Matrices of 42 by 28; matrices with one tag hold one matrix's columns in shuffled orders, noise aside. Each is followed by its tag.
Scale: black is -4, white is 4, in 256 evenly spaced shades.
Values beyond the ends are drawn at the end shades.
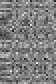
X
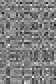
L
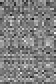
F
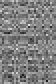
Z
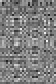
F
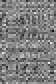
X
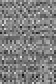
Z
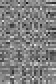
L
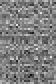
Z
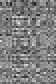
F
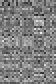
F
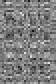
X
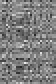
X
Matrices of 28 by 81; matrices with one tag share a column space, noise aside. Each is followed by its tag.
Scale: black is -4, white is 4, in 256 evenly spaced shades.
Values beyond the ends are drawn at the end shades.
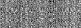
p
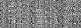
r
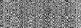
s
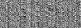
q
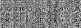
p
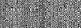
q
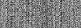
q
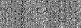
p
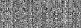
p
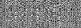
q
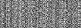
r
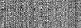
q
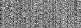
r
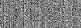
q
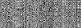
q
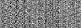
r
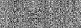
p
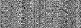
r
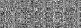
p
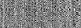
q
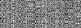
r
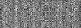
q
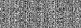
p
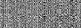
s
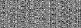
r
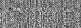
p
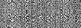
s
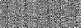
s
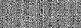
s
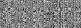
p
